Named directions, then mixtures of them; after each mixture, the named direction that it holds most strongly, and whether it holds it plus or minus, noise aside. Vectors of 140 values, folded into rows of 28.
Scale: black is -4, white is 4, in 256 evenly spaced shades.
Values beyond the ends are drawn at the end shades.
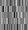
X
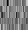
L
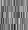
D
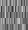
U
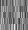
D, minus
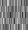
U, plus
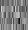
D, minus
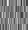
L, minus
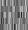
D, plus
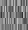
U, plus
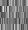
L, plus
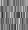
D, plus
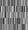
U, minus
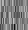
D, plus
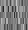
X, plus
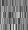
D, minus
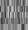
U, minus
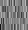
D, plus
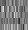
X, minus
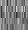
U, plus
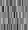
X, plus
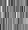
L, minus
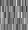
X, plus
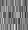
D, minus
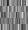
L, plus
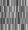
U, minus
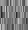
L, plus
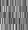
D, minus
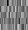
L, plus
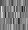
U, minus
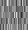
X, minus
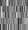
L, minus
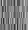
D, plus
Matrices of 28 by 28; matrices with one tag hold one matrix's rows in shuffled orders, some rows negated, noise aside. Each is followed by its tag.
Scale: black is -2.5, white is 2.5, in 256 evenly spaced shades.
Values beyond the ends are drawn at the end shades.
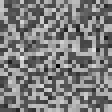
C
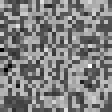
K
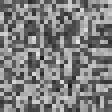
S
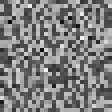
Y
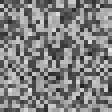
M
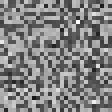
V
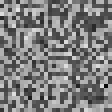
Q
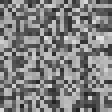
S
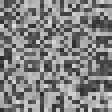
S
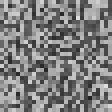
M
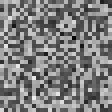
M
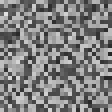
M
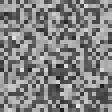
M
